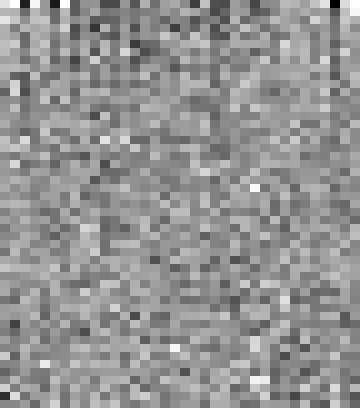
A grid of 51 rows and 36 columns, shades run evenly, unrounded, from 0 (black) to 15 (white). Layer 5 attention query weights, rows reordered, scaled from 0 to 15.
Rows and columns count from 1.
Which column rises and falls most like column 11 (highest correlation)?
6
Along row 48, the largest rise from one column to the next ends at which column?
26
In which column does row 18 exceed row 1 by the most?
3
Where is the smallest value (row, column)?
1, 34
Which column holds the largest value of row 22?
21
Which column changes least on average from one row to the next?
4
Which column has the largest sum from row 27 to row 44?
10
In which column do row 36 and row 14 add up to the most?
27
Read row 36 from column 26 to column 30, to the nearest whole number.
7 12 11 9 9
